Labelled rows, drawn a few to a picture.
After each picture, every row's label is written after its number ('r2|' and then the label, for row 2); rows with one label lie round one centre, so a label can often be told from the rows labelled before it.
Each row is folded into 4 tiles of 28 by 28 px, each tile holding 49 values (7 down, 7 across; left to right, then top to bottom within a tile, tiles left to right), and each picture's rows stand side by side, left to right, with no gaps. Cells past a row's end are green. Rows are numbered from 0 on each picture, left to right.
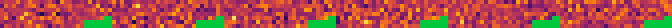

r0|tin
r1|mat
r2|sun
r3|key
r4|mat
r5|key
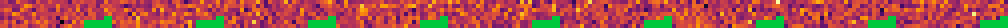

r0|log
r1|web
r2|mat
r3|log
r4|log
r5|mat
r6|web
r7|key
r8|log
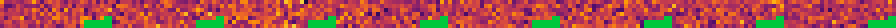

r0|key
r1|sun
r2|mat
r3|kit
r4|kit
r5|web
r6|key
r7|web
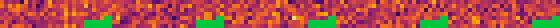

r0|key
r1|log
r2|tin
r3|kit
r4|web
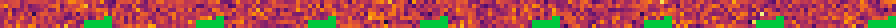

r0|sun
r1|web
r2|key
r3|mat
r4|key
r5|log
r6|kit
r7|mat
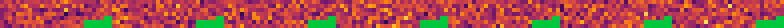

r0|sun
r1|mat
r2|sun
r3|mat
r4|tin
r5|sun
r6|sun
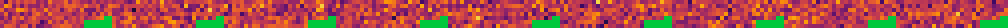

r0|key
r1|kit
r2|kit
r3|key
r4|web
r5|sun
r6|sun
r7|sun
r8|key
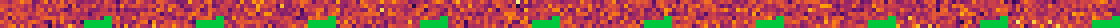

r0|mat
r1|kit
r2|sun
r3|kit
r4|mat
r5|mat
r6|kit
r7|kit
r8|log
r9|kit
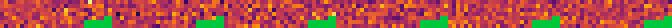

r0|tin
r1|web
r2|log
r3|log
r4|kit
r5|kit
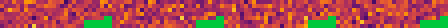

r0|key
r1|kit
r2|kit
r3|mat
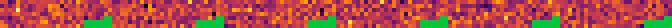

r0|mat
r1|mat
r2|key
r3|key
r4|key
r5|kit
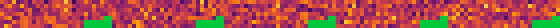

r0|web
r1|tin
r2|key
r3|key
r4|kit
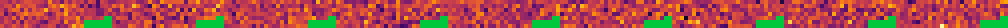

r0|key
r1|sun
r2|key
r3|tin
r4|web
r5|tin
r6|web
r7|web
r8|mat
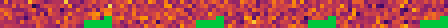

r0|web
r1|sun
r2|mat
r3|mat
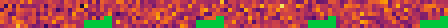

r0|key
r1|key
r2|log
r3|tin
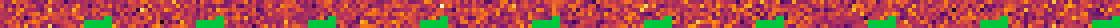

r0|key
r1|mat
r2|mat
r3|web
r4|key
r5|sun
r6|log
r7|log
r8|key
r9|mat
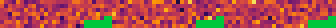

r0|log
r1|mat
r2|kit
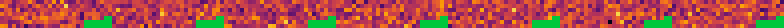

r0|mat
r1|web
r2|sun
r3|key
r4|key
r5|mat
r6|log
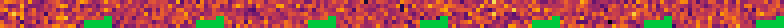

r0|mat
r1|tin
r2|kit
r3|log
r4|sun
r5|mat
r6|web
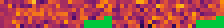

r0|key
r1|key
